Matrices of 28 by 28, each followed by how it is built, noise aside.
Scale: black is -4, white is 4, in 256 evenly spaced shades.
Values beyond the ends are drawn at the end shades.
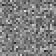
repeating rows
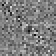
banded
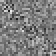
banded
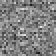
blocks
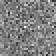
repeating rows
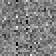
uneven columns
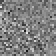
lower triangular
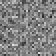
repeating rows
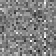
uneven columns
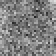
smooth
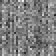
blocks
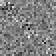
banded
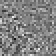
lower triangular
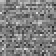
blocks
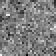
smooth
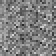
repeating rows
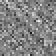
Toeplitz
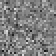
lower triangular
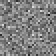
repeating rows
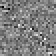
banded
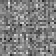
blocks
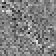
banded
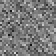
Toeplitz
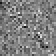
banded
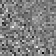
lower triangular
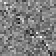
banded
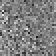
lower triangular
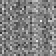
repeating rows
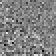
lower triangular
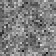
smooth
